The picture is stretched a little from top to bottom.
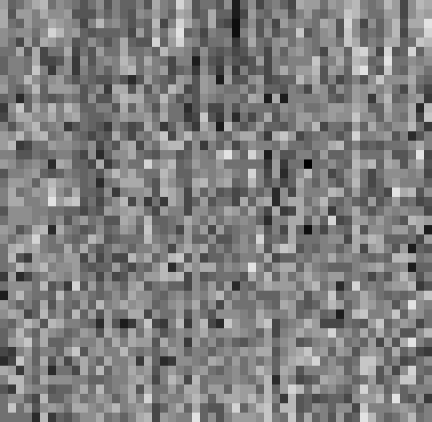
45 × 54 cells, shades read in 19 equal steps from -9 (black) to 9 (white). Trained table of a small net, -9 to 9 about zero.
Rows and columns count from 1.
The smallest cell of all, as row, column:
18, 39
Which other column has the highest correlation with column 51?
2
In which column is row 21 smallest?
35
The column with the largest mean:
45
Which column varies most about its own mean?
34
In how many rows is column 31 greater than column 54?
22
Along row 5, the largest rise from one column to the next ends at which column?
20
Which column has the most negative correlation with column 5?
25
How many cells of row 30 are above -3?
42
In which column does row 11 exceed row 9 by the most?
17
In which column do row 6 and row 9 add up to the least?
28
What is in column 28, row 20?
2
